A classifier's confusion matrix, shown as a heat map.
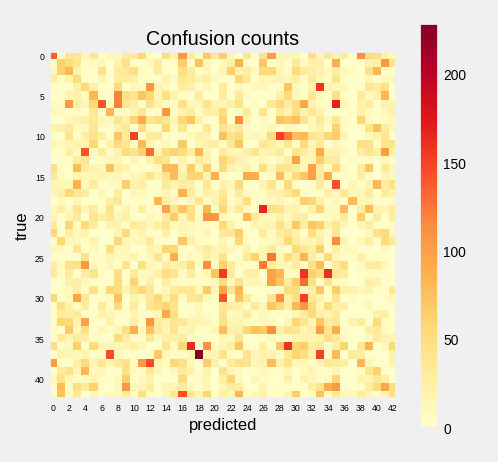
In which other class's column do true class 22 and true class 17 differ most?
16
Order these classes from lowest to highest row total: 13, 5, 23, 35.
35, 13, 23, 5
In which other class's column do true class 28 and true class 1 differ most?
31
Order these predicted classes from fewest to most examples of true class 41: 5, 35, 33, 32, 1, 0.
0, 32, 33, 5, 1, 35
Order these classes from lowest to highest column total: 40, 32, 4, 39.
40, 39, 4, 32
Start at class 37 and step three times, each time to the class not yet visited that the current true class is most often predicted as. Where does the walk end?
30
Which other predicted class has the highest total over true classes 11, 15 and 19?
26
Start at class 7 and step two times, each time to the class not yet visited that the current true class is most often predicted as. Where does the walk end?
32
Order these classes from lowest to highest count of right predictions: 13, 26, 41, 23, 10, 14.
13, 23, 14, 41, 26, 10
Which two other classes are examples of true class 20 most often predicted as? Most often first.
19, 24
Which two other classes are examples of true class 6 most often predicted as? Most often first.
35, 8
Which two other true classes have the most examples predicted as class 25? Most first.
15, 34
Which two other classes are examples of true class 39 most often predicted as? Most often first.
4, 40
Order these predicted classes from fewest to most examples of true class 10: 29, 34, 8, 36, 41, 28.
36, 41, 34, 8, 29, 28
